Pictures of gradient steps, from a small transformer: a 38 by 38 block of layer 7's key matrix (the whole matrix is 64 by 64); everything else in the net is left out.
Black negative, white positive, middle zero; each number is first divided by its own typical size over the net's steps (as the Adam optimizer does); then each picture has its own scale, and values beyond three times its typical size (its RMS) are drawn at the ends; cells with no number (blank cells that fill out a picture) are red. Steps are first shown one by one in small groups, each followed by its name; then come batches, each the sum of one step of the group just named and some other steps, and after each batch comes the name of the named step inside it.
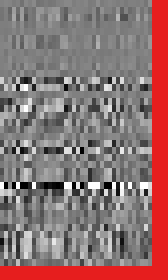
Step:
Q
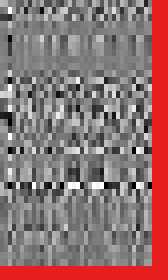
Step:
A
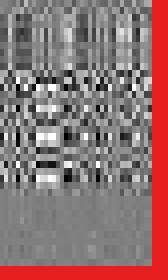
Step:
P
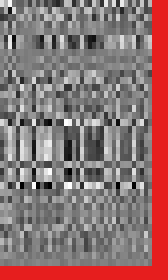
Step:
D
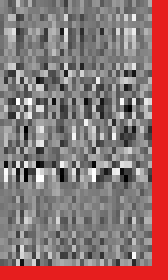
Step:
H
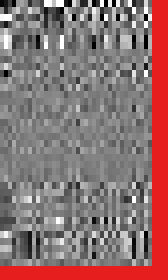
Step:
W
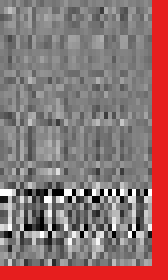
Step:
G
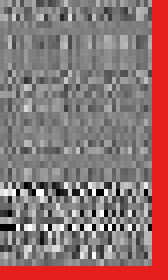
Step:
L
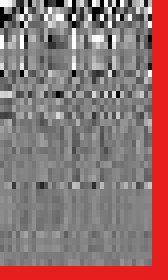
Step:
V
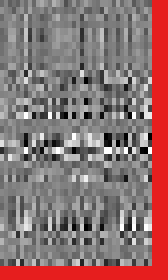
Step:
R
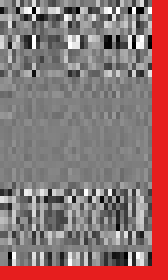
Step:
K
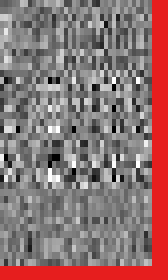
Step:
W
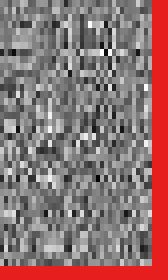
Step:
P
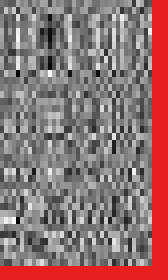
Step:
K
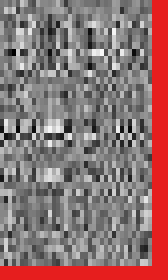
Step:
G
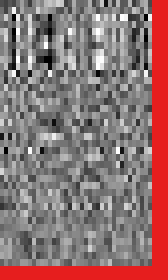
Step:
W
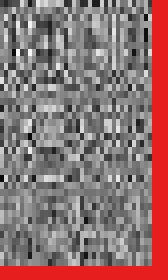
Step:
W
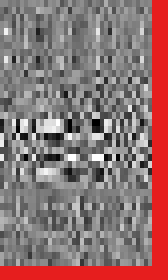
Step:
R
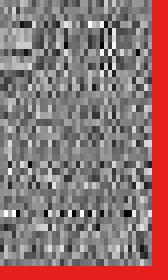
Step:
D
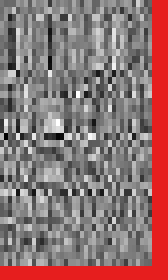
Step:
L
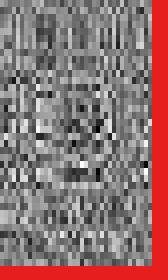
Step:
K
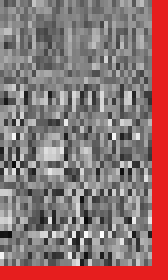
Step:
G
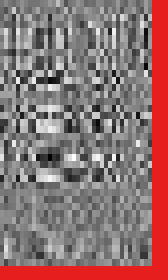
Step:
W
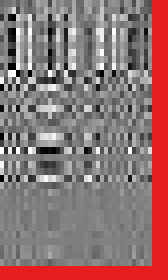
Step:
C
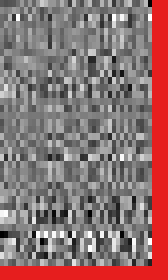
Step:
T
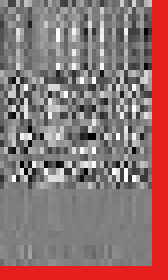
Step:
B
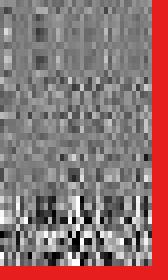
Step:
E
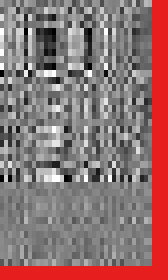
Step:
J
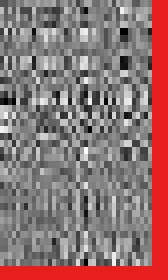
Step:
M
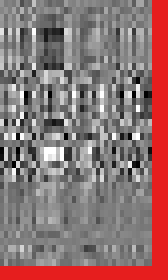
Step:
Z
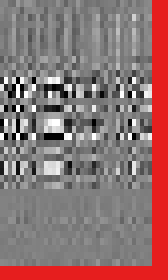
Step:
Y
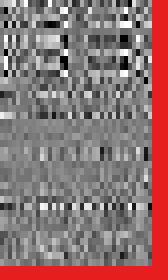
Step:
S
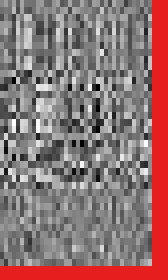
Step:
C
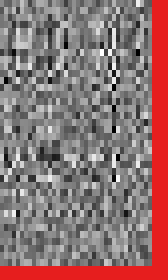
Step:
C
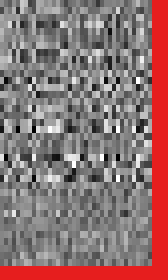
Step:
J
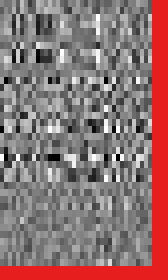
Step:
T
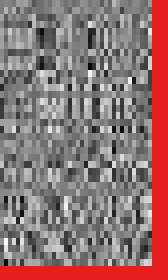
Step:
J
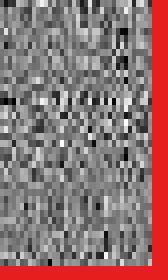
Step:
M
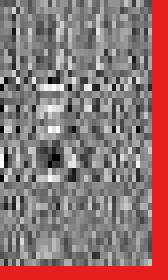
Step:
C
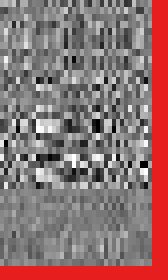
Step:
S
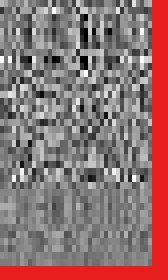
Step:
B
